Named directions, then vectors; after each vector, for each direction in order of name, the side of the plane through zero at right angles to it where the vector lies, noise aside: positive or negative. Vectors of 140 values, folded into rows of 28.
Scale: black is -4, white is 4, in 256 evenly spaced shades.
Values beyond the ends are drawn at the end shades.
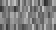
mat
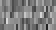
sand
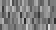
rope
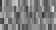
positive, negative, negative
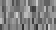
positive, positive, positive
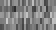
positive, negative, positive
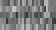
negative, positive, negative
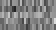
positive, negative, positive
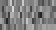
positive, positive, negative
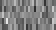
positive, negative, positive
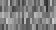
positive, negative, positive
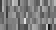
positive, negative, negative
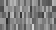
positive, positive, negative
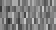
positive, negative, negative
